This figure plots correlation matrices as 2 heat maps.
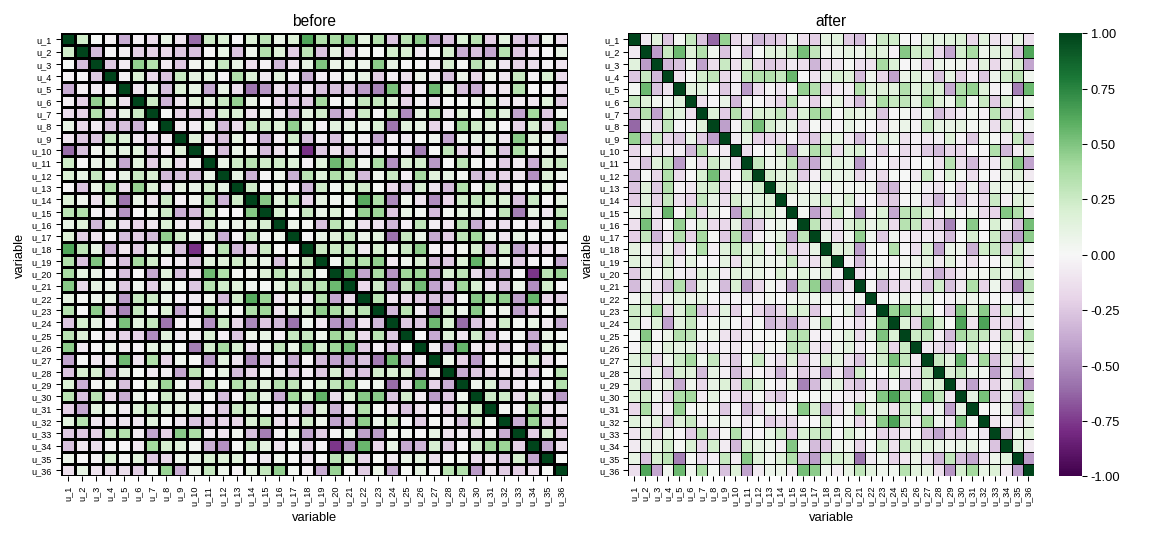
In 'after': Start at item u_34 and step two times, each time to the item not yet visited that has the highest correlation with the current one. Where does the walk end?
u_4
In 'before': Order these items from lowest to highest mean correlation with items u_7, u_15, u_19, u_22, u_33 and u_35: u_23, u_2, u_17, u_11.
u_2, u_17, u_11, u_23
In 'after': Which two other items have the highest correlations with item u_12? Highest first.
u_8, u_4
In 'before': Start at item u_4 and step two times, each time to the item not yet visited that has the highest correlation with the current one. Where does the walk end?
u_6
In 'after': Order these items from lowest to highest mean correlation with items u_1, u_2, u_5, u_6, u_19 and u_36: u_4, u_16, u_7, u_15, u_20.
u_20, u_4, u_7, u_15, u_16
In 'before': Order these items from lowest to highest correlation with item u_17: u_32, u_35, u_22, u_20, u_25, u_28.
u_28, u_32, u_35, u_22, u_20, u_25
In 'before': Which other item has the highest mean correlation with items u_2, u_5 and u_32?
u_24
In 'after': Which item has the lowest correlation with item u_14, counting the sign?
u_28
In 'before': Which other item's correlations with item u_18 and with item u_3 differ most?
u_10
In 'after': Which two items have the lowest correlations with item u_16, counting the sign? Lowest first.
u_29, u_11
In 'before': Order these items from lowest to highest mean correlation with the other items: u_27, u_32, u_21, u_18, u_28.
u_27, u_28, u_32, u_18, u_21
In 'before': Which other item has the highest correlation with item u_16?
u_36
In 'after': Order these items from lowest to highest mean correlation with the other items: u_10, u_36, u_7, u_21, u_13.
u_21, u_10, u_13, u_7, u_36
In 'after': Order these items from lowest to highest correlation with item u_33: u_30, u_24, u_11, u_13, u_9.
u_30, u_24, u_11, u_9, u_13
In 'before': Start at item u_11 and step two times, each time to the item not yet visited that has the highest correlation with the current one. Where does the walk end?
u_21
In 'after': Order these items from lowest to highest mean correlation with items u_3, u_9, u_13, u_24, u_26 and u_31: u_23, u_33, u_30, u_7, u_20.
u_7, u_33, u_20, u_30, u_23
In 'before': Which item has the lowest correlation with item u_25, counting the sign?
u_7
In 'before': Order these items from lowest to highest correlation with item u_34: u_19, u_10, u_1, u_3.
u_1, u_3, u_19, u_10
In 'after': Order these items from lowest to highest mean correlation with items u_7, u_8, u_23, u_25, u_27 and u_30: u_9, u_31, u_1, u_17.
u_9, u_1, u_17, u_31
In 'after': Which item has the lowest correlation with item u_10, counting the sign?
u_15
